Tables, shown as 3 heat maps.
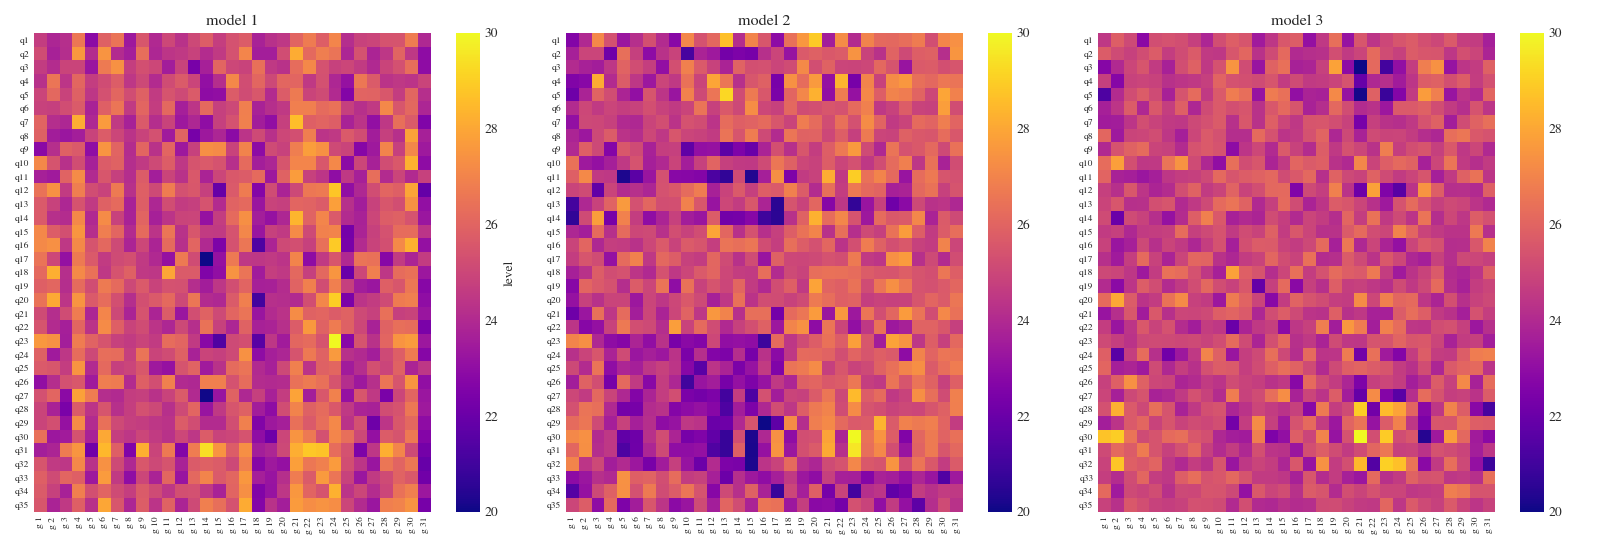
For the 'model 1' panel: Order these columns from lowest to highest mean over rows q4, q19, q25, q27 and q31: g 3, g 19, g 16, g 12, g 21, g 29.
g 19, g 3, g 12, g 29, g 16, g 21
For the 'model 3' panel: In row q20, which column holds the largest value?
g 2
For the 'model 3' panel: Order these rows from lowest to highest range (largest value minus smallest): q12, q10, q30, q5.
q10, q12, q5, q30
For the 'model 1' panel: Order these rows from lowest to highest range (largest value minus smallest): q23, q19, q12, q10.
q19, q10, q12, q23
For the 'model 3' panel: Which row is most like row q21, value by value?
q6
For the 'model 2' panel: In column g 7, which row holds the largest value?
q34
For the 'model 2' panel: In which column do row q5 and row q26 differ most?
g 13
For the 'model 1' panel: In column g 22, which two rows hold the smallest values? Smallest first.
q17, q27
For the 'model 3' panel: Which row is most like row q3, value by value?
q5
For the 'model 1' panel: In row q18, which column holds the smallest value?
g 25
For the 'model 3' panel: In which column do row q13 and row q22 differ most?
g 11
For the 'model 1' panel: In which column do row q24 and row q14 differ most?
g 21
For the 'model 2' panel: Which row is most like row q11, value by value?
q31
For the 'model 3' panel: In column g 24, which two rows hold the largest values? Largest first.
q32, q28
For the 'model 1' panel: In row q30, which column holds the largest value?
g 6
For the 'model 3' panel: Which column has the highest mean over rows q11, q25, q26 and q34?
g 29
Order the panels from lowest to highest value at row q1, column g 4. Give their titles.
model 3, model 2, model 1
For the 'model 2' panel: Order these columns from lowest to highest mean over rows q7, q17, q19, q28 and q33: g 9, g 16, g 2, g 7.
g 16, g 9, g 7, g 2
